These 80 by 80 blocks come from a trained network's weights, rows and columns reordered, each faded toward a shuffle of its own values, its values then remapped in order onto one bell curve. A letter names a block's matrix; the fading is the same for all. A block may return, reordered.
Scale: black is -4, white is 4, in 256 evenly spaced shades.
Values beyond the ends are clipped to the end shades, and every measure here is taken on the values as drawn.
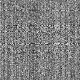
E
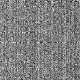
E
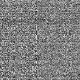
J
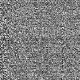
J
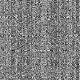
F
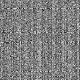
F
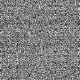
J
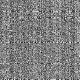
E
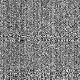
E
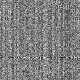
E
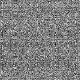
J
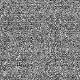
J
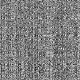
F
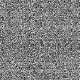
J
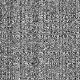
F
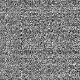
J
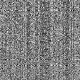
F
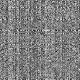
F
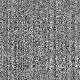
F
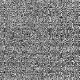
J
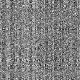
F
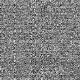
J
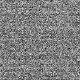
J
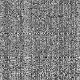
E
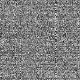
J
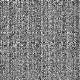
F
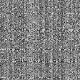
E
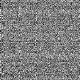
J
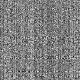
F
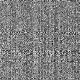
E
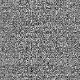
J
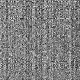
F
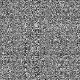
J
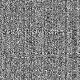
E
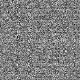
J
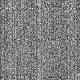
E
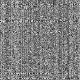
E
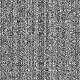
F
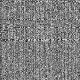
E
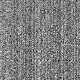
F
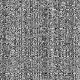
F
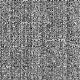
E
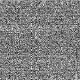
J
